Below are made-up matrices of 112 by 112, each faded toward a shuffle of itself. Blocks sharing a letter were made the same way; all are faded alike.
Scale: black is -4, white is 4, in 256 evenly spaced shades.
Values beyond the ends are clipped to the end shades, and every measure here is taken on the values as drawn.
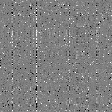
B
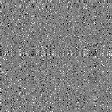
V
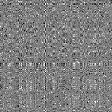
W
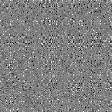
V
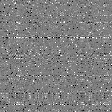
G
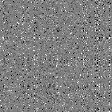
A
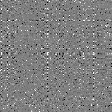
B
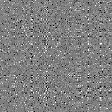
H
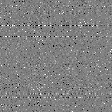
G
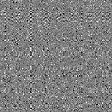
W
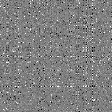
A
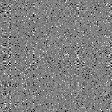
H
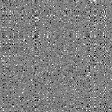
H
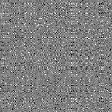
W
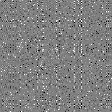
B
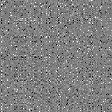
H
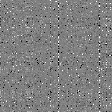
A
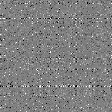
G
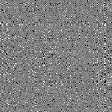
H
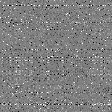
G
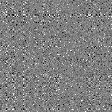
A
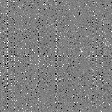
B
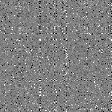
A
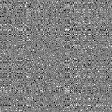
W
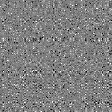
H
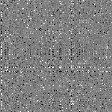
A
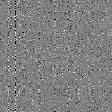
A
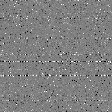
G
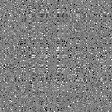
V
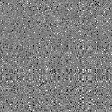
V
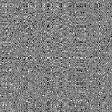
W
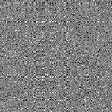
W
